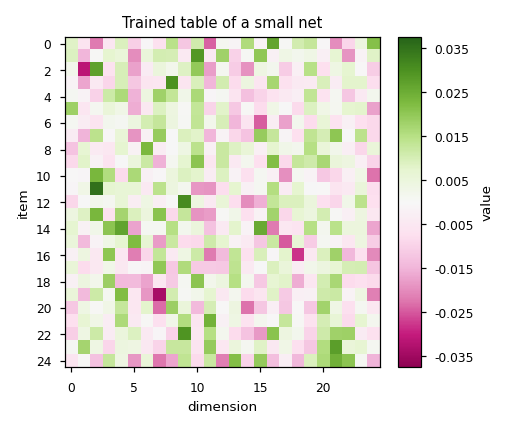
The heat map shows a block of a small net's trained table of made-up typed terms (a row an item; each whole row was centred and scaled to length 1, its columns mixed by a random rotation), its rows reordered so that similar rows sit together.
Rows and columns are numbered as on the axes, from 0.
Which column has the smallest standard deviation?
23
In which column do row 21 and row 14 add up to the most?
4
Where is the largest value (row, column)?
11, 2
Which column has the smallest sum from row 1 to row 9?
5
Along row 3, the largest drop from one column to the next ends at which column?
9
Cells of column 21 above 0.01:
8
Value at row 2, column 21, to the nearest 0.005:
0.005
